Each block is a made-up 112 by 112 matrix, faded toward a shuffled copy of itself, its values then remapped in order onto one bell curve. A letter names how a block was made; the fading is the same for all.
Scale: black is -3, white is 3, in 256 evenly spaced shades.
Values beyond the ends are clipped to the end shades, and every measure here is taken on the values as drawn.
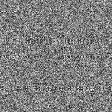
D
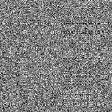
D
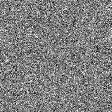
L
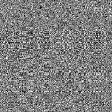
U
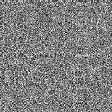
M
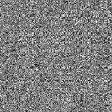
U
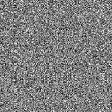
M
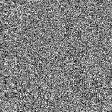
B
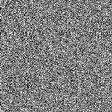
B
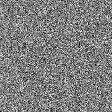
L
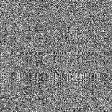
D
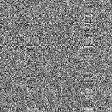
D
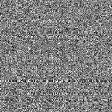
U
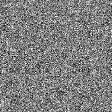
B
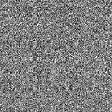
M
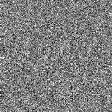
B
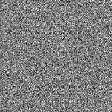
M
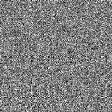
D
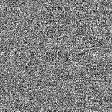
B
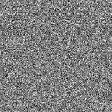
M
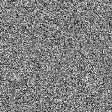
L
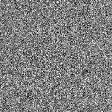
B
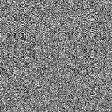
M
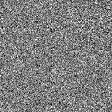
B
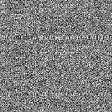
M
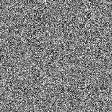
L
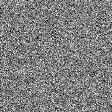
L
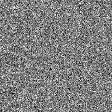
L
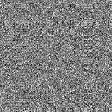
M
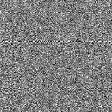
D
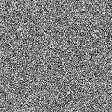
B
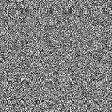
D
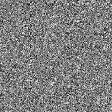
L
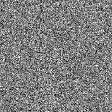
L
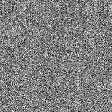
B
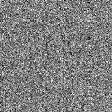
B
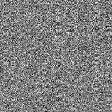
M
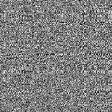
U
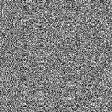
M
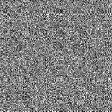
U
